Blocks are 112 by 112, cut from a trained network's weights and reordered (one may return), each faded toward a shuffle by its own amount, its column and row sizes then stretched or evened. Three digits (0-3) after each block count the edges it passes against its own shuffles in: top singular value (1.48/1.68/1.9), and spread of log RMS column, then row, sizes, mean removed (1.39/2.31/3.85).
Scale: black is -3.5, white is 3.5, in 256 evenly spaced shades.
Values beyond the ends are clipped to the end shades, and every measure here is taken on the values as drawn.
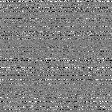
1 0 3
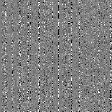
2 3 1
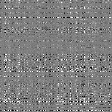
2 2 3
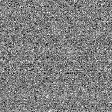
1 0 1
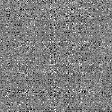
0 2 2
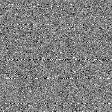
1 0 2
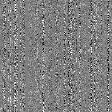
0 3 0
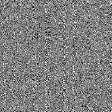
1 2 1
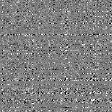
1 2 3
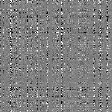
2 3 2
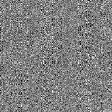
3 2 0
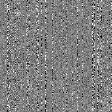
0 3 0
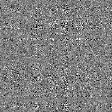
1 2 2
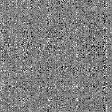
0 2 2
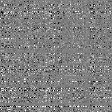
0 2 3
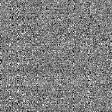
0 2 1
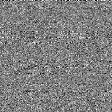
3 0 2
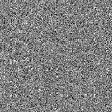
2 1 1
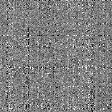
1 2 2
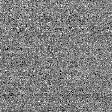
0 1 1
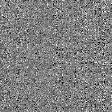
0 2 1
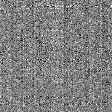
1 0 2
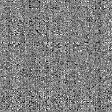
1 1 2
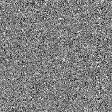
0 1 1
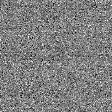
0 1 0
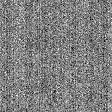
2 0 0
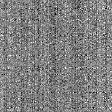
3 1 2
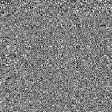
3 1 2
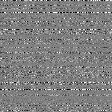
2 0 3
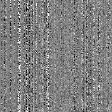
3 3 0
